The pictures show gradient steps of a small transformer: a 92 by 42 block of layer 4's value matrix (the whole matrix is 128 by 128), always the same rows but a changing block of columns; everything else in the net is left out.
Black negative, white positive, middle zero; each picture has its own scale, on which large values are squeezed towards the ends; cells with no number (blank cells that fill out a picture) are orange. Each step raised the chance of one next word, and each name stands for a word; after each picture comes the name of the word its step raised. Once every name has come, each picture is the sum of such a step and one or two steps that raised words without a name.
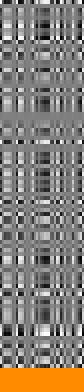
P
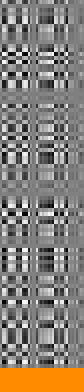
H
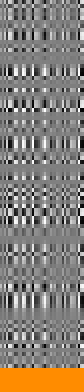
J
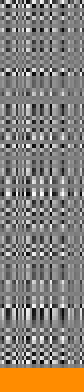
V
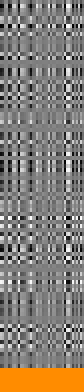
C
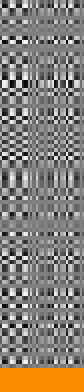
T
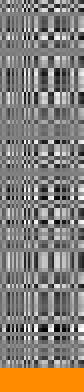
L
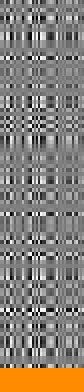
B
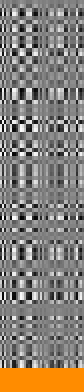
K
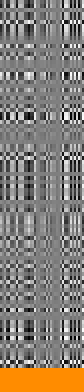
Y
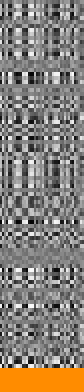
Y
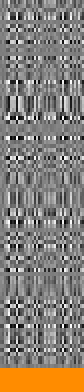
T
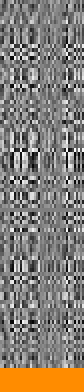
K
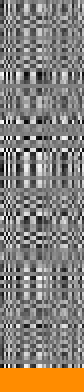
K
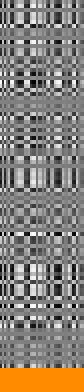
T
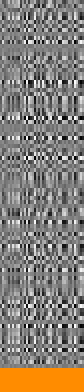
T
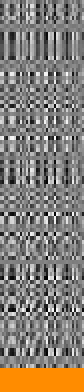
B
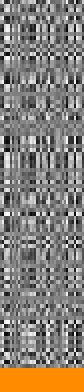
P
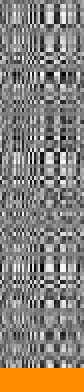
H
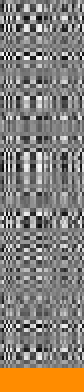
C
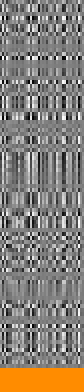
C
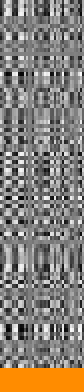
L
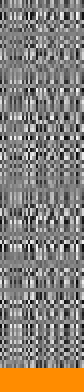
K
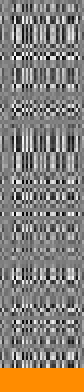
B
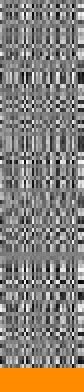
Y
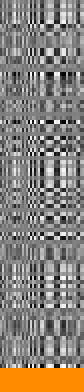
K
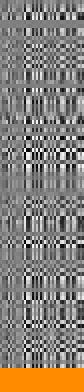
K
